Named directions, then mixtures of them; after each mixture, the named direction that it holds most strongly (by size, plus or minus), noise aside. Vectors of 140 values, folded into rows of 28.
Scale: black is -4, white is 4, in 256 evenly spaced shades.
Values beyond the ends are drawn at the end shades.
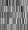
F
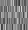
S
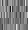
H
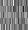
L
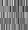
L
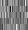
H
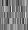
F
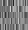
L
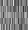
L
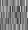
H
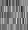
F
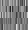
H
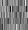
H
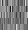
H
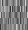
H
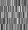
S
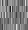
H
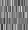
S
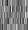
H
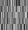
S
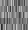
S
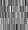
H
